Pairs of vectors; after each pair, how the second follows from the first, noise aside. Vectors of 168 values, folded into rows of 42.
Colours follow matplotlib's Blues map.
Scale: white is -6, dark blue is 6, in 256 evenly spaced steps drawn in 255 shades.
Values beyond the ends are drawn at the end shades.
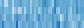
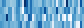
reversed, scaled up.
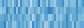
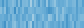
shrunk.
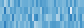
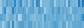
wrapped around, partly zeroed.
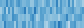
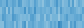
shrunk.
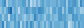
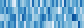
reversed, scaled up.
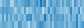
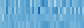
reversed, partly zeroed.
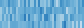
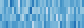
wrapped around.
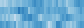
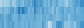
partly zeroed.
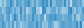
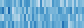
shuffled.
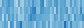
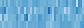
wrapped around, partly zeroed.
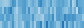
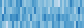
shuffled.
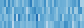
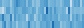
reversed, partly zeroed.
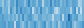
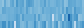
partly zeroed.
